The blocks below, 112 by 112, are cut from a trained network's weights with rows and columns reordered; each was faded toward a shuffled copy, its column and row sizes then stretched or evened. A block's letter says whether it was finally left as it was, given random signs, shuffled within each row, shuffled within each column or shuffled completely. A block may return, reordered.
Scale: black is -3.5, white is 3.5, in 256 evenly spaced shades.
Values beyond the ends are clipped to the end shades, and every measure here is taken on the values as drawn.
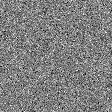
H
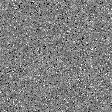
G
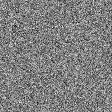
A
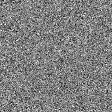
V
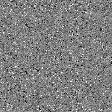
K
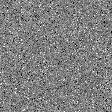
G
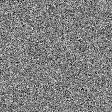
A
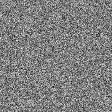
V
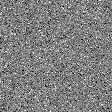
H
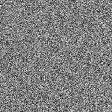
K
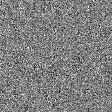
V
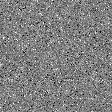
A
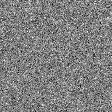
G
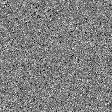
H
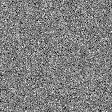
H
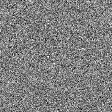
K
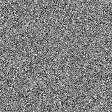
G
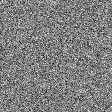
H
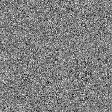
K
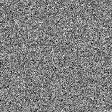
K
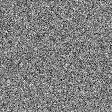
H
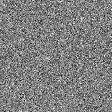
K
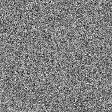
V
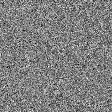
A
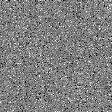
K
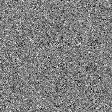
V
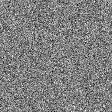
G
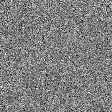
G
